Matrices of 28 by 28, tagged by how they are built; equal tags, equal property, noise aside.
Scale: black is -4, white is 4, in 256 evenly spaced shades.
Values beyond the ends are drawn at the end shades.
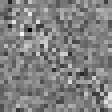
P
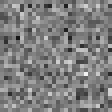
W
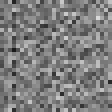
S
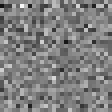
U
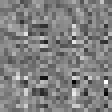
W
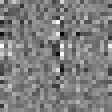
W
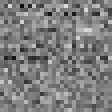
U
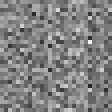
S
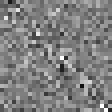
P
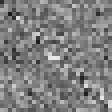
P
